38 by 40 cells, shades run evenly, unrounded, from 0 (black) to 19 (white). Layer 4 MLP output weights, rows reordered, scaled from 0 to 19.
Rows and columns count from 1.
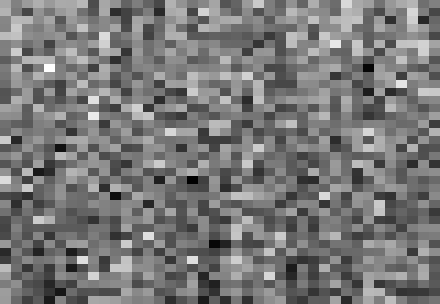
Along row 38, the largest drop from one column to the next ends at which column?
32
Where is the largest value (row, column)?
9, 5
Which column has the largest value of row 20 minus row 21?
6
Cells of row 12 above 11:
13
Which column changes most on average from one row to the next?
11
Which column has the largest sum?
30
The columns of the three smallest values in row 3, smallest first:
39, 36, 12
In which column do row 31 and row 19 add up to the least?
20
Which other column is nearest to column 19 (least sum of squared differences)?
28
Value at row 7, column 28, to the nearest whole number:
10
